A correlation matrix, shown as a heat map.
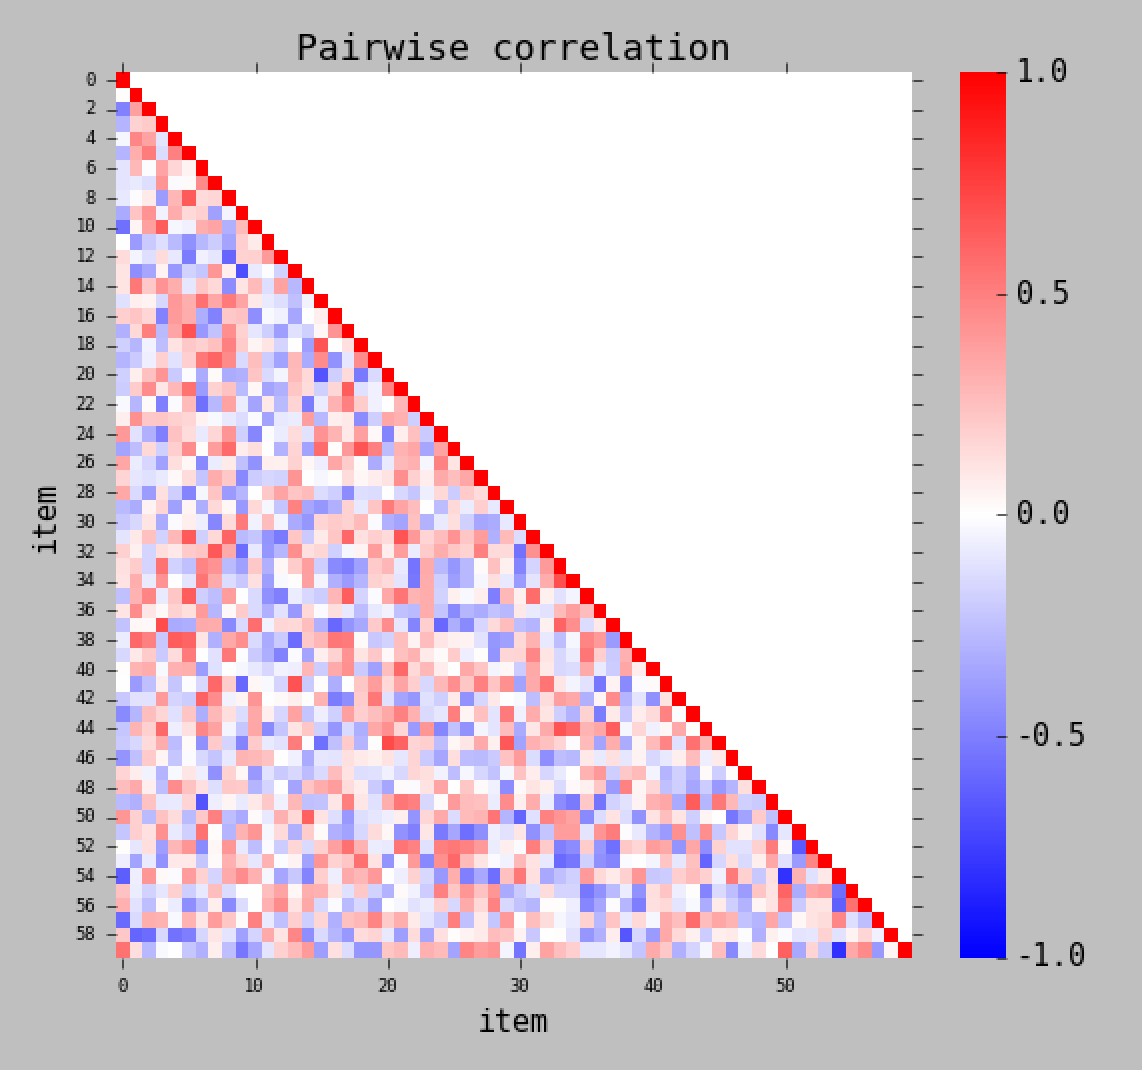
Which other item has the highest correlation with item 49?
43
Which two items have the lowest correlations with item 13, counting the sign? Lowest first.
9, 38
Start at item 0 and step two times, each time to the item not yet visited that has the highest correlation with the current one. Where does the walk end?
50
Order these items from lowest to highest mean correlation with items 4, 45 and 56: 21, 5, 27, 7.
5, 7, 27, 21
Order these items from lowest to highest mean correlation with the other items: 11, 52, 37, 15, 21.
11, 37, 15, 52, 21
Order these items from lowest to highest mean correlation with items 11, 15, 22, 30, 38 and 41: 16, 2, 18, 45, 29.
45, 29, 2, 16, 18
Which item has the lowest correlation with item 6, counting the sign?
49
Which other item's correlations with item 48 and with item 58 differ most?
38
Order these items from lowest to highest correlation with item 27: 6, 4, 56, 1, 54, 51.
51, 54, 6, 1, 4, 56
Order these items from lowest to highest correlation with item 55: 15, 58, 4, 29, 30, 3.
29, 30, 3, 58, 4, 15
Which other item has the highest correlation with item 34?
33
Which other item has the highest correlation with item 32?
7
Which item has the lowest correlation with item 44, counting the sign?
53
